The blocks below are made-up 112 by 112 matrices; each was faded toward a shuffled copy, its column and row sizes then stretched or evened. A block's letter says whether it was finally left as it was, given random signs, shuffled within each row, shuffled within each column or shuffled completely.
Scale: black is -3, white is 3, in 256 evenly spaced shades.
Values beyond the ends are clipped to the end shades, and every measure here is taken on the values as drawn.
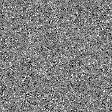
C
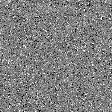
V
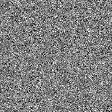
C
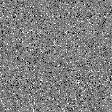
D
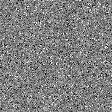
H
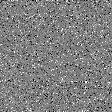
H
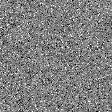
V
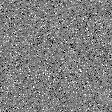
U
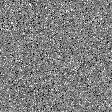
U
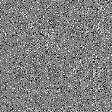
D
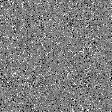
C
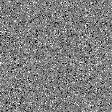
C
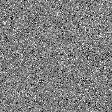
V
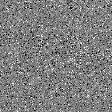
C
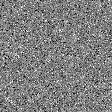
H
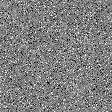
U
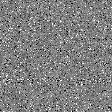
C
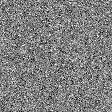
U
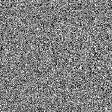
D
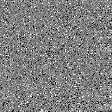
D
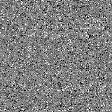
D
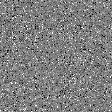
D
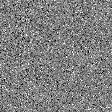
V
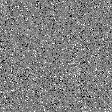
C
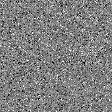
C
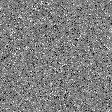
U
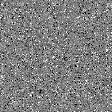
D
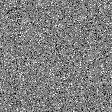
U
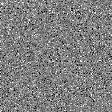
D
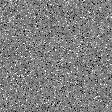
U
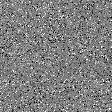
H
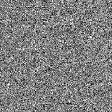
D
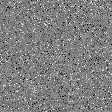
U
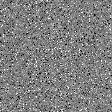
V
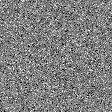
U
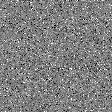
H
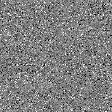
C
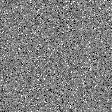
V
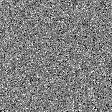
U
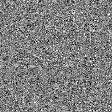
C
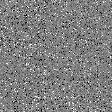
C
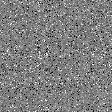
C
